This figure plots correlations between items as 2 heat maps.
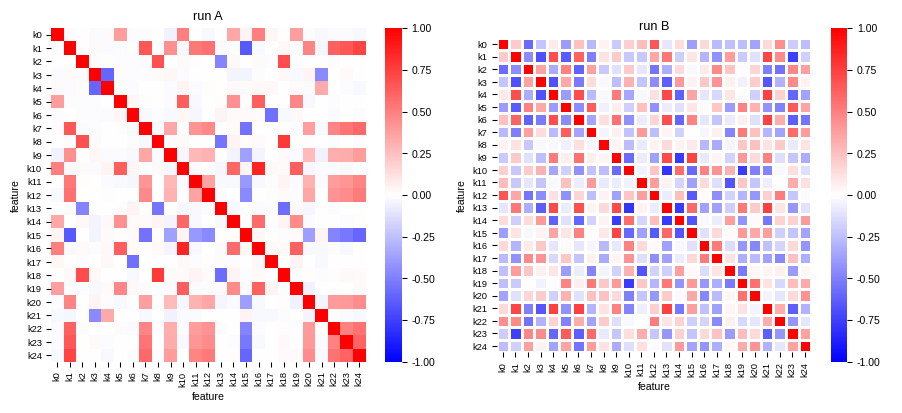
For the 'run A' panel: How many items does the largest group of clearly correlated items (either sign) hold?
10
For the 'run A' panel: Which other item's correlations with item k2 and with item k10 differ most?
k16
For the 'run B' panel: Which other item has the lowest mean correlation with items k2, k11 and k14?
k6
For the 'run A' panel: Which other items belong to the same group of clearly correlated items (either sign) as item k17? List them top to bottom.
k6
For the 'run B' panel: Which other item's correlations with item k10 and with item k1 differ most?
k13
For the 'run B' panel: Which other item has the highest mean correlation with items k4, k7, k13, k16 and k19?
k9
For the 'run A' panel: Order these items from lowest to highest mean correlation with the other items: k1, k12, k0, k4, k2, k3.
k3, k4, k2, k0, k12, k1
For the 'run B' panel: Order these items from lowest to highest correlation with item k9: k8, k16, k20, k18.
k18, k16, k8, k20
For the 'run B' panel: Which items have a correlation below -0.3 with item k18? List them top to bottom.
k5, k7, k11, k19, k23
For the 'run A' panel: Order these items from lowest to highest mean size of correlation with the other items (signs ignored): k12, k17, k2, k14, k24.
k17, k2, k14, k12, k24
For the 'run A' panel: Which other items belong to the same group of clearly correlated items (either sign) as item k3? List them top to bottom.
k4, k21
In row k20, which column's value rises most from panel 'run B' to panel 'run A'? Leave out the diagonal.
k12
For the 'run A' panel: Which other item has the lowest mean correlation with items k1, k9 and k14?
k15
